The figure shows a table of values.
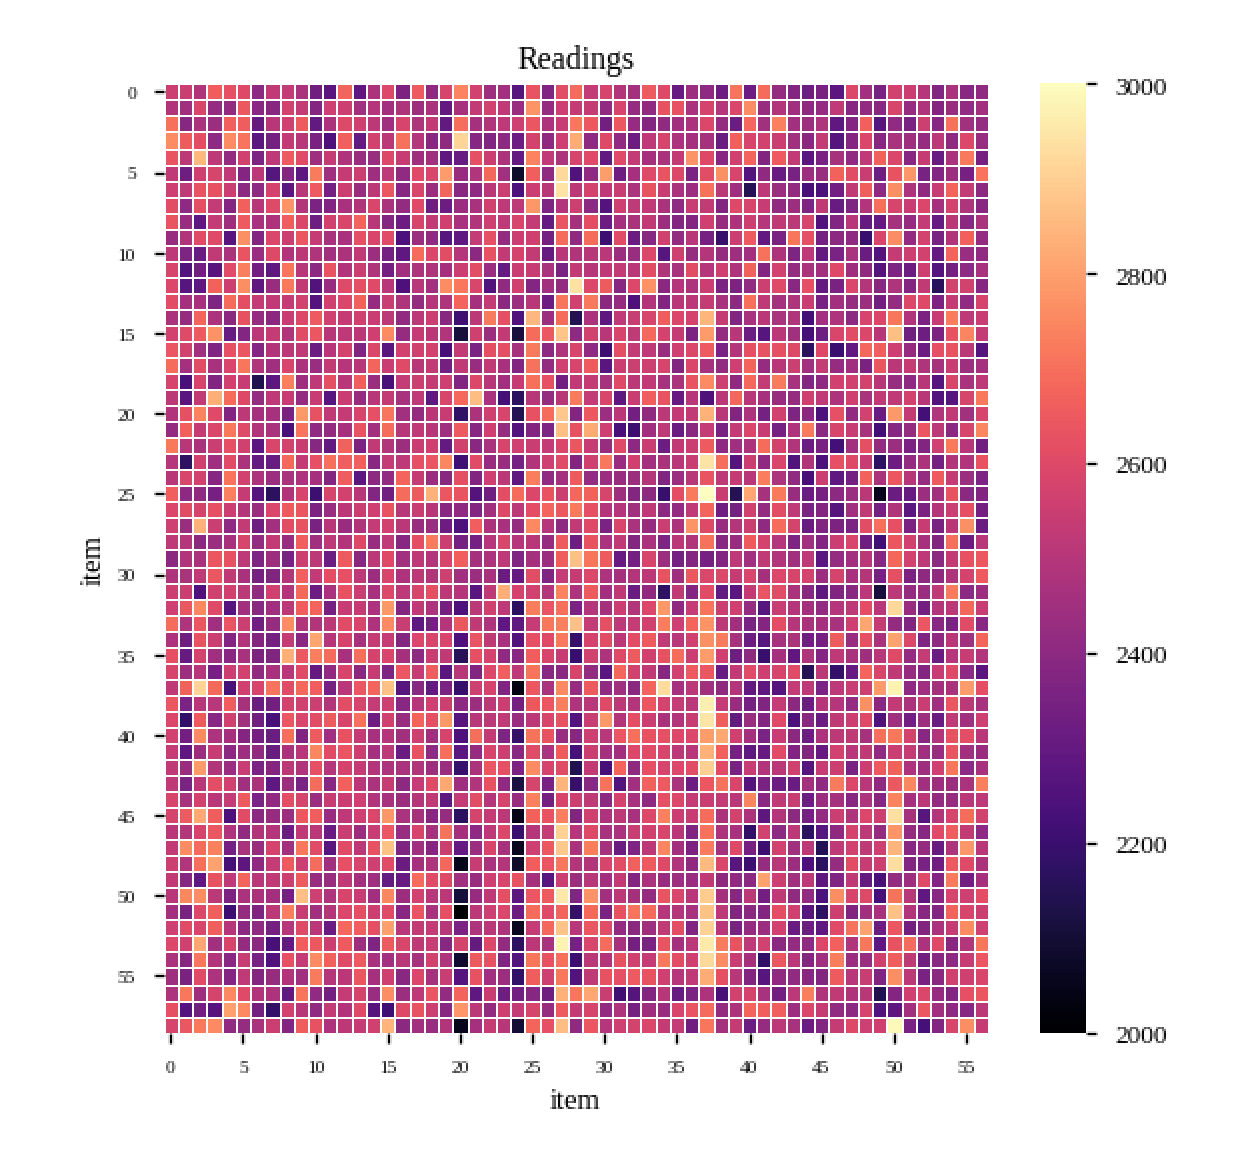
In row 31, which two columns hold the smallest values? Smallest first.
49, 34
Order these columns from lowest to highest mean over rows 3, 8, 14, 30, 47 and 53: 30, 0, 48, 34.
30, 48, 0, 34
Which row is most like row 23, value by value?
39
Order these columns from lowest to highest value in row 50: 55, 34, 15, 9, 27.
55, 34, 15, 9, 27
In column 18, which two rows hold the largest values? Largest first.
25, 28
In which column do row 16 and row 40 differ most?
38
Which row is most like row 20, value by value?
50
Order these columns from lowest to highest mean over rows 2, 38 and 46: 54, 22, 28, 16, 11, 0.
11, 16, 22, 28, 0, 54
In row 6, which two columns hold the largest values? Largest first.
27, 50
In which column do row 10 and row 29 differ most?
28
